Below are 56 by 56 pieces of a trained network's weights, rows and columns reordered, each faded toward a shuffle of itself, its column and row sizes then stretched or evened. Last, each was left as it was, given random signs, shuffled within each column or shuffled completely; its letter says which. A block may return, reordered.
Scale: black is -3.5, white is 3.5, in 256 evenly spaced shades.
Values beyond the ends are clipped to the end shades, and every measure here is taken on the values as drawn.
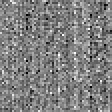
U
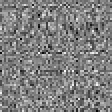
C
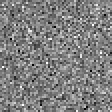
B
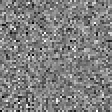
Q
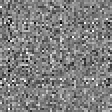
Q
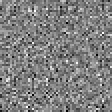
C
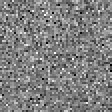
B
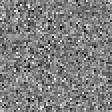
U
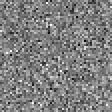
B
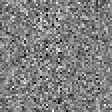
U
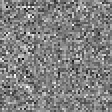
Q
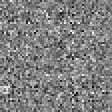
Q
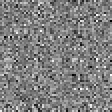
C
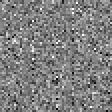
U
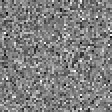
U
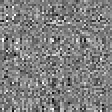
C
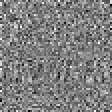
C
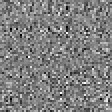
C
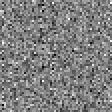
U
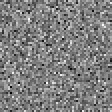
B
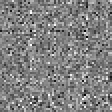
Q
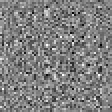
C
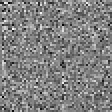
Q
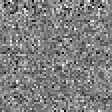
Q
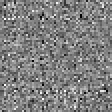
Q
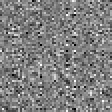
C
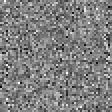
U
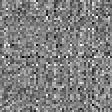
C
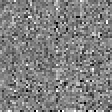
Q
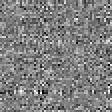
C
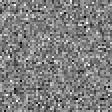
B
